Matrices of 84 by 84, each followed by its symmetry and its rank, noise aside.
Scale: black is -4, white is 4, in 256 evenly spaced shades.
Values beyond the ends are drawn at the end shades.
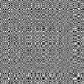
symmetric, rank two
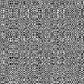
antisymmetric, rank four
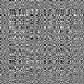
no symmetry, rank three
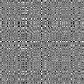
antisymmetric, rank two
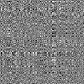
antisymmetric, rank four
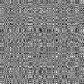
no symmetry, rank four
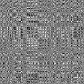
symmetric, rank four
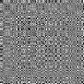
symmetric, rank three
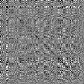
symmetric, rank three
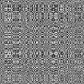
antisymmetric, rank two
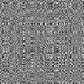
antisymmetric, rank four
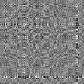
symmetric, rank four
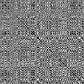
symmetric, rank four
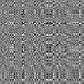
no symmetry, rank two
